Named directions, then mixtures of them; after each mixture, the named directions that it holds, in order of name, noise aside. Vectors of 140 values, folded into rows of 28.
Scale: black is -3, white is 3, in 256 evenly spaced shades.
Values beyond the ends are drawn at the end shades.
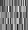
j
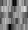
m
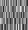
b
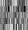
b, j, m.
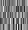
b, j.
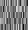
b.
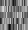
b, j, m.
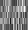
b, j, m.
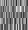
b.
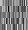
j.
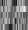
b, j, m.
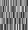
b.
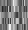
j, m.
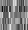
b, j, m.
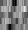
m.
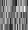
b, j, m.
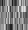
j, m.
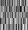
b.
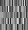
j.
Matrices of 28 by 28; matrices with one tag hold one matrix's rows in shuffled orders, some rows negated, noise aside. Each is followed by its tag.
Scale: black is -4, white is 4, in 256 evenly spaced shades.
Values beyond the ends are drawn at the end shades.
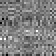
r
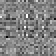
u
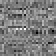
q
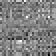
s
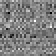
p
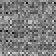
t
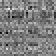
t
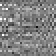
r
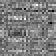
q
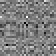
u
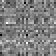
u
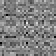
u
